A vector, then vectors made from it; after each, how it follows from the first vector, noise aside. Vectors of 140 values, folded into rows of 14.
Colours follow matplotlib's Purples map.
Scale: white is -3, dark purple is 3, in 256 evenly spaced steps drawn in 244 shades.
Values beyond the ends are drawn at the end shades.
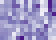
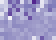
reversed, partly zeroed.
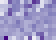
reversed, partly zeroed.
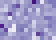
reversed, partly zeroed.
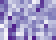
reversed, negated.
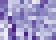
reversed, negated.
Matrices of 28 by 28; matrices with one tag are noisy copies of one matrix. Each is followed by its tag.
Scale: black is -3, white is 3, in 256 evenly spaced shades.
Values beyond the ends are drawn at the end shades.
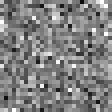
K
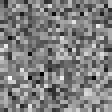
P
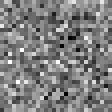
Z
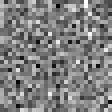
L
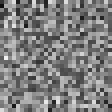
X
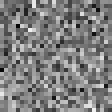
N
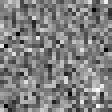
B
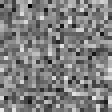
K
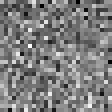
N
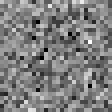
Z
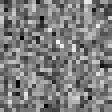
L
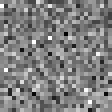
P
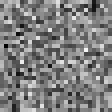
B
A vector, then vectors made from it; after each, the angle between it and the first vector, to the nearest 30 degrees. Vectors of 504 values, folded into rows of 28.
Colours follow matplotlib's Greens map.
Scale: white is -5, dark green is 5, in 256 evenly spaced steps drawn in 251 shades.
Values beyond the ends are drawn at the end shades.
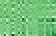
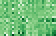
30 degrees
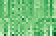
60 degrees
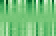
90 degrees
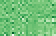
150 degrees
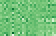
150 degrees
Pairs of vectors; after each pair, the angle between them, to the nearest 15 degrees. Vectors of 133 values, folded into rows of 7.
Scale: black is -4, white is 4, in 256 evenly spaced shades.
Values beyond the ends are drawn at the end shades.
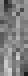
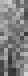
120 degrees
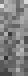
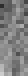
135 degrees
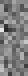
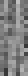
105 degrees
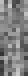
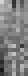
60 degrees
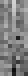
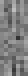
45 degrees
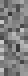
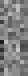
150 degrees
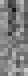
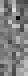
105 degrees
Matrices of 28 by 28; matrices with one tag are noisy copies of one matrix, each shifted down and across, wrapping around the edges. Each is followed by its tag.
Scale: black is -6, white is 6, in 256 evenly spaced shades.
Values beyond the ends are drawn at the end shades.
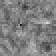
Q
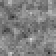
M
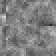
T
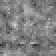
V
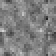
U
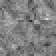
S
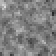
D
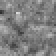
M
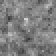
M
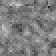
Q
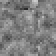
T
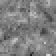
M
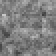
M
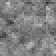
M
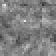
M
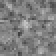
D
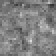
V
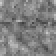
V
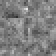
T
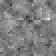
S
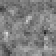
M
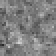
S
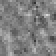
U
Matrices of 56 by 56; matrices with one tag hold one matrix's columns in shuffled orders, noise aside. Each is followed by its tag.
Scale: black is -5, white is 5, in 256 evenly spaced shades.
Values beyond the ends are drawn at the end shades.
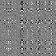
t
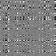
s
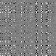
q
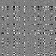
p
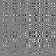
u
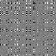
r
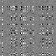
p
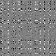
t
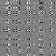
r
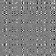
r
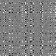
q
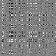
u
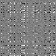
q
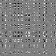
u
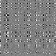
u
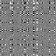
r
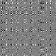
r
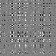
u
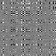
r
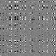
s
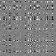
s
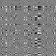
p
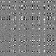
s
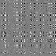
u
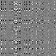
t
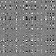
s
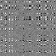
s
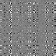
q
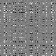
q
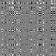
r
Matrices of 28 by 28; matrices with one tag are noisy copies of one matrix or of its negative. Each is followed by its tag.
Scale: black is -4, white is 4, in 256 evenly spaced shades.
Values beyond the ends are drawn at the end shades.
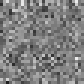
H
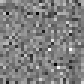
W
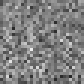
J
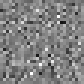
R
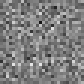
R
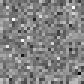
W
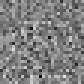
J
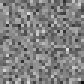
W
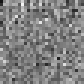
H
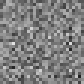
J
